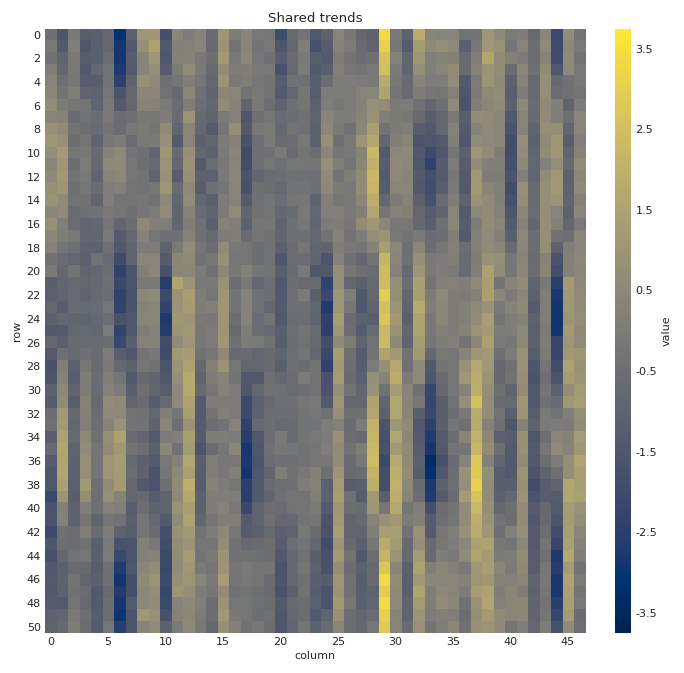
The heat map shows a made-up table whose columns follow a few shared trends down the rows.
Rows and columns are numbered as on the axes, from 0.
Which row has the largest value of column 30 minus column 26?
38
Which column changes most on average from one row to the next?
29
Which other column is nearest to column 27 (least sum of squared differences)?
0
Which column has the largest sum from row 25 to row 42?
37
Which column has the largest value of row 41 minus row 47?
6
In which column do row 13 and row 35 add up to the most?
28
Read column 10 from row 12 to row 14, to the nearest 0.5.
1 1 0.5
